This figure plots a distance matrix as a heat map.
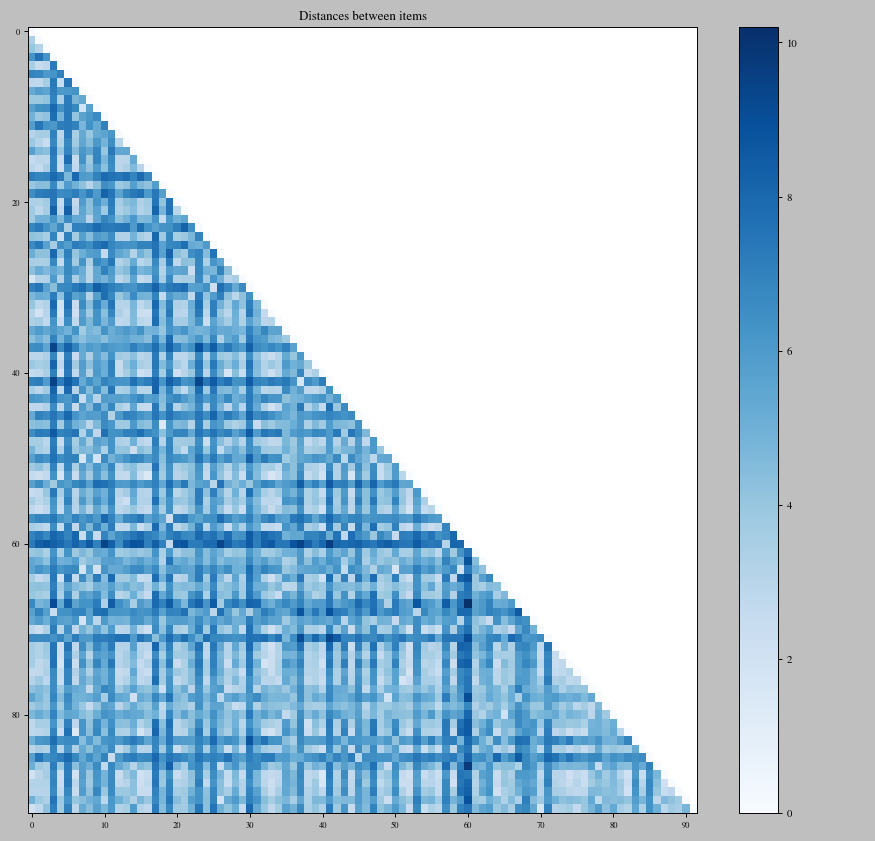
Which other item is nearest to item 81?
38
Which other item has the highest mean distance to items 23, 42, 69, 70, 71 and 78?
60
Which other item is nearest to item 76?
51
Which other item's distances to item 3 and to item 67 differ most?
68
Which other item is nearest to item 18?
46
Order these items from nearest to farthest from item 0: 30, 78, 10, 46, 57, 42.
42, 46, 10, 78, 57, 30
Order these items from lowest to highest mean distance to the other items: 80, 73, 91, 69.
73, 91, 80, 69
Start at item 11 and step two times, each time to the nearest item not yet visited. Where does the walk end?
45
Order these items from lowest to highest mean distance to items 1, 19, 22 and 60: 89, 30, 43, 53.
89, 43, 53, 30
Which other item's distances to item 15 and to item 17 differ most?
82
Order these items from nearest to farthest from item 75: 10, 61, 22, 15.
15, 61, 22, 10
